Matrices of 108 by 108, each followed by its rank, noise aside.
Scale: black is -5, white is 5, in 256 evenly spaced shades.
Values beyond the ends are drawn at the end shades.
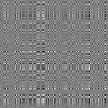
one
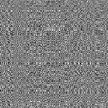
five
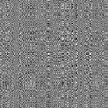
five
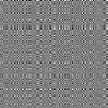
one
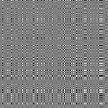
one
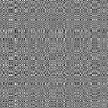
three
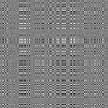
one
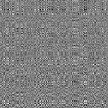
four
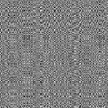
four
